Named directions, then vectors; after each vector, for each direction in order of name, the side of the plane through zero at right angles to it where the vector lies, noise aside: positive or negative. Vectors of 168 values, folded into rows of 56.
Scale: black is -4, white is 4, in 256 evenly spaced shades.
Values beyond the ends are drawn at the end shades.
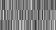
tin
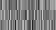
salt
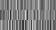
negative, negative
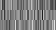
negative, positive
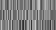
negative, negative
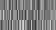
positive, positive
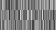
positive, negative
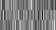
negative, positive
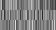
negative, positive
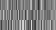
positive, positive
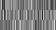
negative, positive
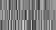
positive, positive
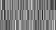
negative, positive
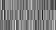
negative, positive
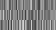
positive, positive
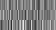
positive, positive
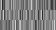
negative, positive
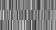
positive, positive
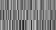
negative, negative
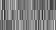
negative, positive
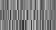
negative, negative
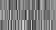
positive, positive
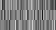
negative, positive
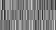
negative, positive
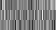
positive, negative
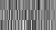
positive, positive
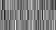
negative, positive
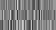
positive, positive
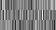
positive, negative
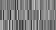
negative, negative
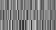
negative, negative
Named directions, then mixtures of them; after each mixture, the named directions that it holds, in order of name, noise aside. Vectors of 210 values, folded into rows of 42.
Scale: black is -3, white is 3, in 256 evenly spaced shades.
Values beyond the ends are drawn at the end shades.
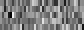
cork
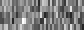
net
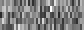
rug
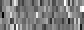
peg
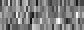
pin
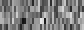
net.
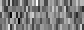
cork, peg, pin.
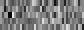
cork.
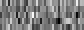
pin.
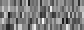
cork, pin, rug.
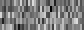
rug.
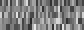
cork, pin.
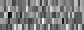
cork, rug.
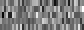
cork, peg.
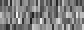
net, pin.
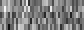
net, pin, rug.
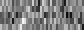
cork, net.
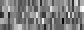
cork, peg, rug.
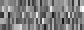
cork, peg, rug.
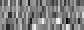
cork, pin, rug.
